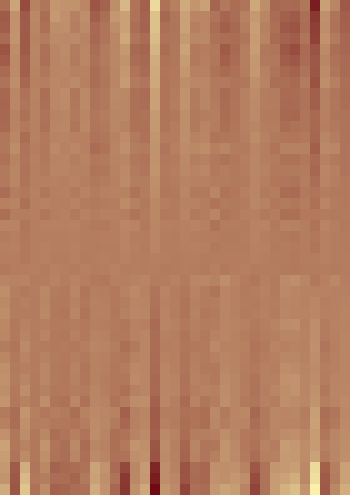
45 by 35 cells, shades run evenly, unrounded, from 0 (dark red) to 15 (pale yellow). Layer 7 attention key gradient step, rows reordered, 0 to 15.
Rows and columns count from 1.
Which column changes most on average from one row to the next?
1
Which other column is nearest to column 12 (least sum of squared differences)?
7
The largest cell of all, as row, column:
45, 32
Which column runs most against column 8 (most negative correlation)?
25
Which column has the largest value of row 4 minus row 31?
16
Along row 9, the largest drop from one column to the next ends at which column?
17
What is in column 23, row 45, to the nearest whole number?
10
